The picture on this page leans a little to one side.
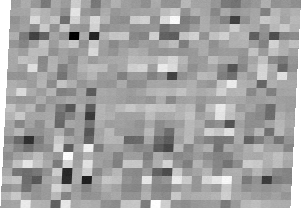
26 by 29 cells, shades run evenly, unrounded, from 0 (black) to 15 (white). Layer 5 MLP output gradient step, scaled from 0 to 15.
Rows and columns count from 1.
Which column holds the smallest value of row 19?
17
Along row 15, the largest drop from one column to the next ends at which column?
9
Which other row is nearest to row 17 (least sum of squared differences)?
25
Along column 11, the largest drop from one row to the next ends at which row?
6
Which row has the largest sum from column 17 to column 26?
23
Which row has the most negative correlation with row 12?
7
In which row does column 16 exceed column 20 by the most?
26
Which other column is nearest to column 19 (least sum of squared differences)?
15
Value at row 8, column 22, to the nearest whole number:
10
